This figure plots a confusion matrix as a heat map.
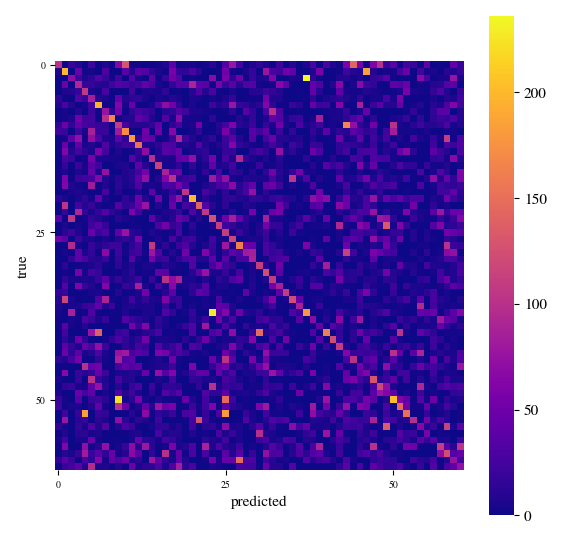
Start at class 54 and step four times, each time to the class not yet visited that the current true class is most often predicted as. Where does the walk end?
2
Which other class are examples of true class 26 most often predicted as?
47
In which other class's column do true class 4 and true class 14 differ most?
27
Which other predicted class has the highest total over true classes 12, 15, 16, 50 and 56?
9
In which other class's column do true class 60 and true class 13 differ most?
5
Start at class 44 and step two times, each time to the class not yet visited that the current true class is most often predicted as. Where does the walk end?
10
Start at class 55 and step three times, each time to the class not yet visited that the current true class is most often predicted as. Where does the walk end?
6
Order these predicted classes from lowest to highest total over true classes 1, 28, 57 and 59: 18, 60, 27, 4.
18, 4, 60, 27
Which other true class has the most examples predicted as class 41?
39
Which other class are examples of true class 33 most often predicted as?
12
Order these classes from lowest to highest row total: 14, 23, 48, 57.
14, 48, 23, 57
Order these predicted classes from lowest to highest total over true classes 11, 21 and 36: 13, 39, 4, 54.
4, 39, 54, 13
